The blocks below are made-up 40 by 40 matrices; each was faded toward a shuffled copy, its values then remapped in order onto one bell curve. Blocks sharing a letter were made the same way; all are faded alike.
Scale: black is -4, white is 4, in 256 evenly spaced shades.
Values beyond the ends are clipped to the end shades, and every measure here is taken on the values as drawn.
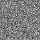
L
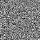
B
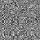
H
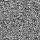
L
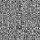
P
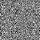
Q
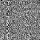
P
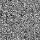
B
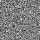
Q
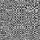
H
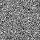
L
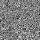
B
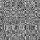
H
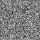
L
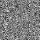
Q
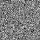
Q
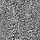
Q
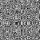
P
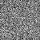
L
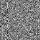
Q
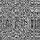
H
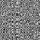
H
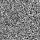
L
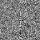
Q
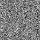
Q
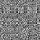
P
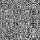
P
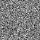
Q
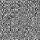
P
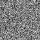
L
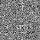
B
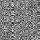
H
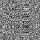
P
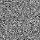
B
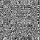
P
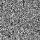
L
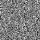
L
